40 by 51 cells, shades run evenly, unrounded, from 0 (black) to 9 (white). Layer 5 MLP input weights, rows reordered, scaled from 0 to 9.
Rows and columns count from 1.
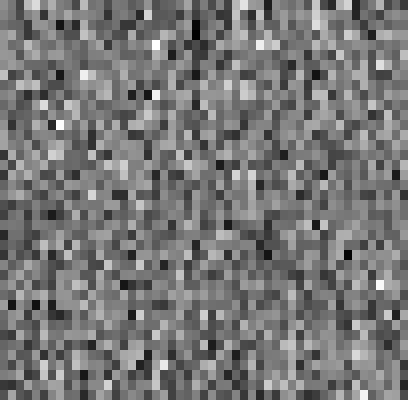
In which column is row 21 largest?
18
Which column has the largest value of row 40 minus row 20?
46
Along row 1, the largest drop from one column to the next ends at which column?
45
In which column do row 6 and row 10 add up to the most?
20
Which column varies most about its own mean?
8
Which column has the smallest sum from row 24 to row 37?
7
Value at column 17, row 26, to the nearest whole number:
1
